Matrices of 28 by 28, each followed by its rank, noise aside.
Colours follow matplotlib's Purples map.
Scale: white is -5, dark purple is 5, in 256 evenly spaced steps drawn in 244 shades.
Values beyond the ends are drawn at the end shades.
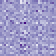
three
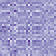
two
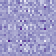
four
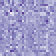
three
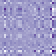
one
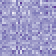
three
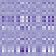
one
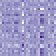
two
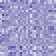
four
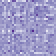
three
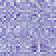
three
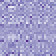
four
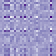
one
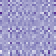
two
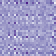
two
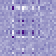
one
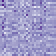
four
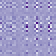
one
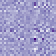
three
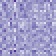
three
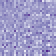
three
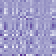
two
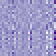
two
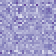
four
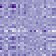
two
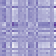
one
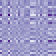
one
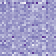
three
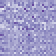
four
